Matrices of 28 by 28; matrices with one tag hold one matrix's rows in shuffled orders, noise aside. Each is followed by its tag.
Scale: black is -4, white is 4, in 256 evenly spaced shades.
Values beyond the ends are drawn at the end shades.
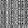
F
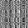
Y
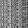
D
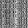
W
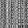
F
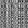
F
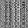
Y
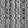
Y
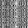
W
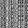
F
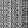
D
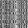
W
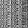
D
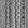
Y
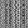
Y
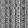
Y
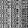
D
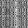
W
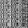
D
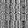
Y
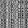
F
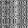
W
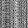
W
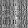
W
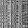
D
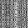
W
